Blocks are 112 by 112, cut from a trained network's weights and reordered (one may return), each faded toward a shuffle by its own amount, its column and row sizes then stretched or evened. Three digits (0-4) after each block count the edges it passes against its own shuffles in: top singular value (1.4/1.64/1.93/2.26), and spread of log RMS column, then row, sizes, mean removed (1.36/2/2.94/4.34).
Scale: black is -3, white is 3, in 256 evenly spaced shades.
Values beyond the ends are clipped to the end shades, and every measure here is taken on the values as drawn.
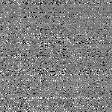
1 1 3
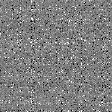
0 2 2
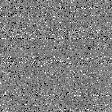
0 0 3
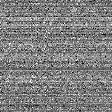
4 1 1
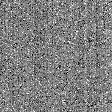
1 0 0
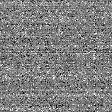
2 1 1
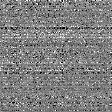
3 1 3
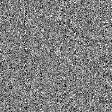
0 2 0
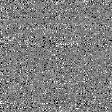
0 2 3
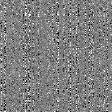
1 4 1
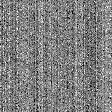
4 2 0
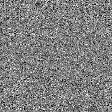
0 0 2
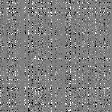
1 4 3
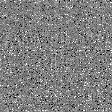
0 0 2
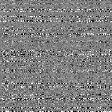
3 2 4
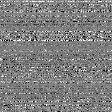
2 0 4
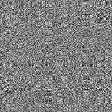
3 1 2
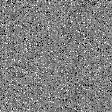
0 1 1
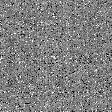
0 0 1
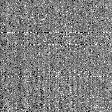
2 0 2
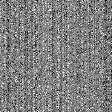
3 2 0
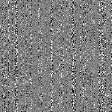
0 4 0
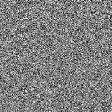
2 1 1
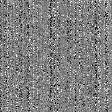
2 3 0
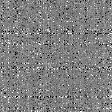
1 2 3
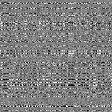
4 0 4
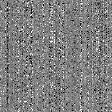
2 3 1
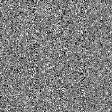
1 2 0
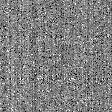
2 0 1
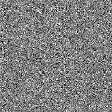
2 2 1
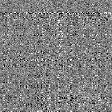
3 2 3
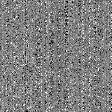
1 3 0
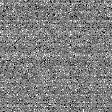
2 1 0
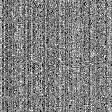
4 1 0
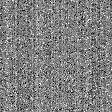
2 0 0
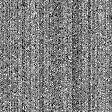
4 1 0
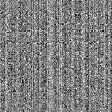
4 0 2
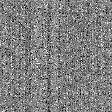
2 1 1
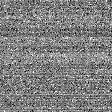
3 0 0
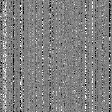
4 4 0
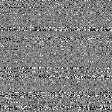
2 1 4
